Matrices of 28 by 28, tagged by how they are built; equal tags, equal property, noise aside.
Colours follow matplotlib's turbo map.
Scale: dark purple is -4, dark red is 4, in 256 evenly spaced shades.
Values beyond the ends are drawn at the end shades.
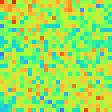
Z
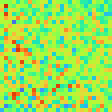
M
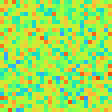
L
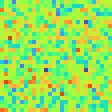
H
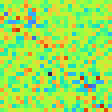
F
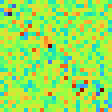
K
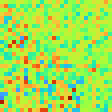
M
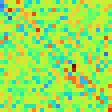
K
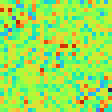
F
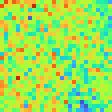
Z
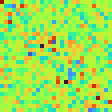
F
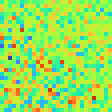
M
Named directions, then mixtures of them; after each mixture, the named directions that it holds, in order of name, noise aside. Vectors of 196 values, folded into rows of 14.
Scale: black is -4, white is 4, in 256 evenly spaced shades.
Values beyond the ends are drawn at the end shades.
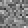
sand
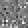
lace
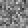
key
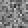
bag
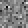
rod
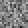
bag.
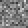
bag, key, lace.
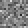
bag, sand.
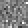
bag, lace, rod.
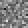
lace, rod, sand.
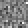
bag, lace, rod.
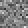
sand.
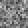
key.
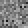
lace, sand.
